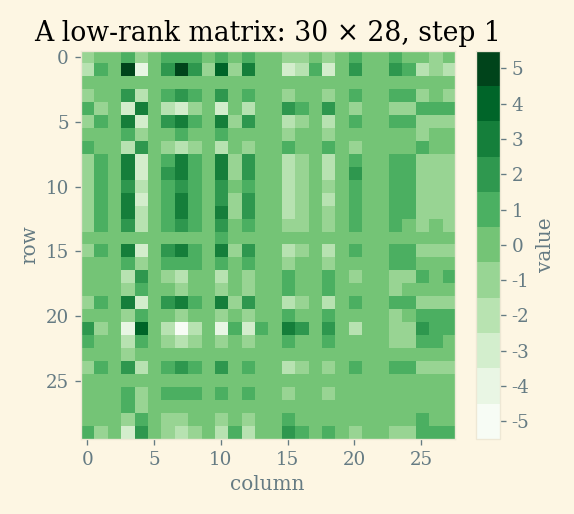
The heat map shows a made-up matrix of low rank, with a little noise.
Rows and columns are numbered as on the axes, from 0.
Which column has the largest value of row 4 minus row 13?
4
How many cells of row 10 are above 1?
3
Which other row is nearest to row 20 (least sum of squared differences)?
18
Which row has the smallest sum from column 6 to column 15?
21
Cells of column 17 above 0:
1
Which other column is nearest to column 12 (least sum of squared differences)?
6
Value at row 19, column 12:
2
